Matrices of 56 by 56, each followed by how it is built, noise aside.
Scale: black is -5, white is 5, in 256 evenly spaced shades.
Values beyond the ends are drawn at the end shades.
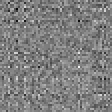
low rank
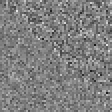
upper triangular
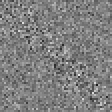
banded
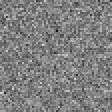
noise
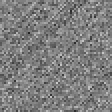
Hankel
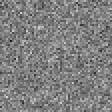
noise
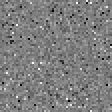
sparse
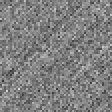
Hankel
